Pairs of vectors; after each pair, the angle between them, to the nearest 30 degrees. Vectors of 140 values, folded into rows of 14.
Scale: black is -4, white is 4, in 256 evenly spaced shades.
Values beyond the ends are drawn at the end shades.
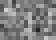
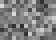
90 degrees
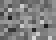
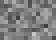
60 degrees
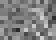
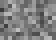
120 degrees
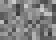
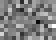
90 degrees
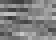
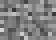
60 degrees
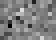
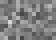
120 degrees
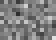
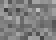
60 degrees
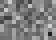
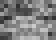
60 degrees
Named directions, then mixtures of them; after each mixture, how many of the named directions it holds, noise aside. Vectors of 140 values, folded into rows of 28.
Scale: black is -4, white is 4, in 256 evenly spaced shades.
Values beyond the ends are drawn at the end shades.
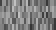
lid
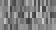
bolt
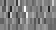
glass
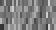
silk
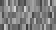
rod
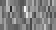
three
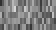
two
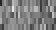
three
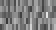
two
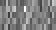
two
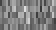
four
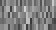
four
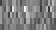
four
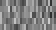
two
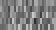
four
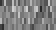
three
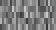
three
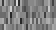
three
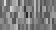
three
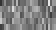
three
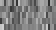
three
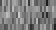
one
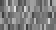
one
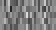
two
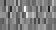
one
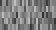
one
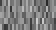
two
